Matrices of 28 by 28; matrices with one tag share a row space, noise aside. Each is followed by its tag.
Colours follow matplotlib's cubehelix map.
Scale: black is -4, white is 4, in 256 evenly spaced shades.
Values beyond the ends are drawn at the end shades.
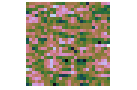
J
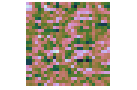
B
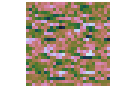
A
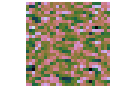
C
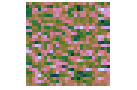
B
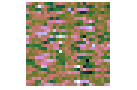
A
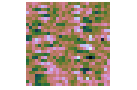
A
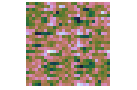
A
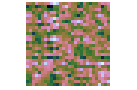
B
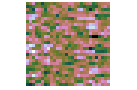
C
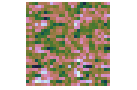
A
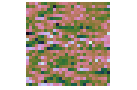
J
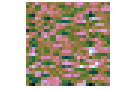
C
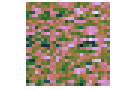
C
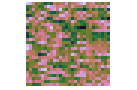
J
